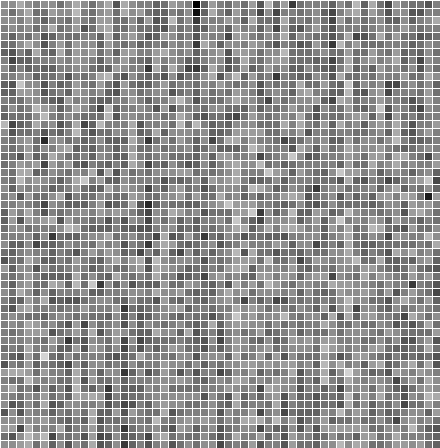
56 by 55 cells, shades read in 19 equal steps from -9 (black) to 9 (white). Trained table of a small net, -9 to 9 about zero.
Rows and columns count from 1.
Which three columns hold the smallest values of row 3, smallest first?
25, 42, 20
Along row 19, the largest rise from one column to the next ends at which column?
38
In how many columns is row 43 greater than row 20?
18
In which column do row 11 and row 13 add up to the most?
44
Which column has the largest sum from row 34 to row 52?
30
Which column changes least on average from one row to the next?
39
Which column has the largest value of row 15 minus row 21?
6
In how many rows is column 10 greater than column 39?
35
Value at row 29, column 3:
1
